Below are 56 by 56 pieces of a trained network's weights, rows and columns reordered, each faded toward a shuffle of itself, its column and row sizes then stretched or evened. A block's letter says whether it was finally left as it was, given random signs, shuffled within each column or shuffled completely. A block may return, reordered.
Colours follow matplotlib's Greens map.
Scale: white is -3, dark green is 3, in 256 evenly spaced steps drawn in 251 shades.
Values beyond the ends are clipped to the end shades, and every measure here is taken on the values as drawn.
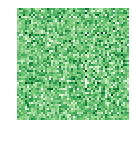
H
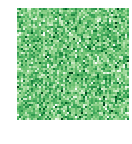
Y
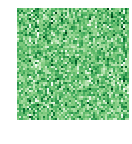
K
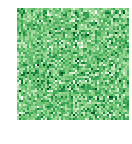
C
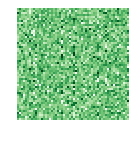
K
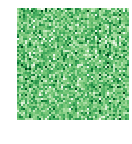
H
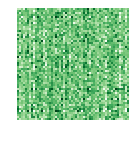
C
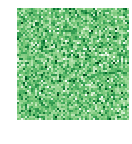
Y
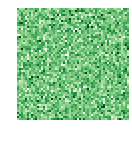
Y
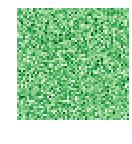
Y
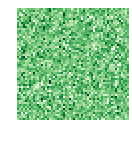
K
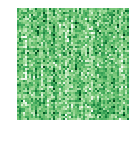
K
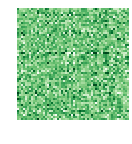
C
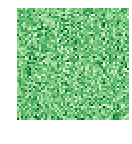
C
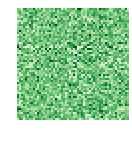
C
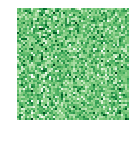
K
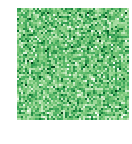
Y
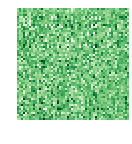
C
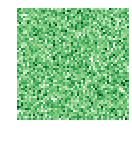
Y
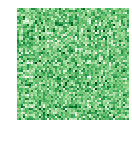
C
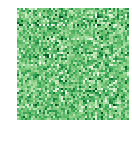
C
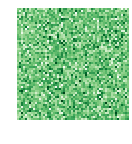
K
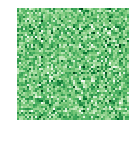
C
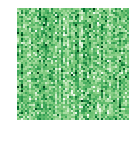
K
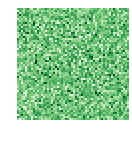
Y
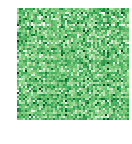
C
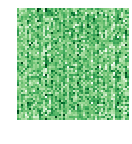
K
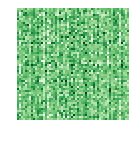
C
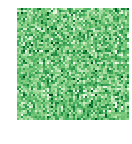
H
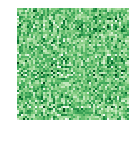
C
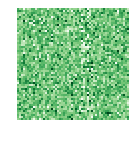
K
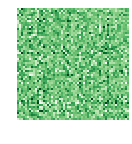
C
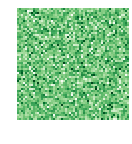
Y
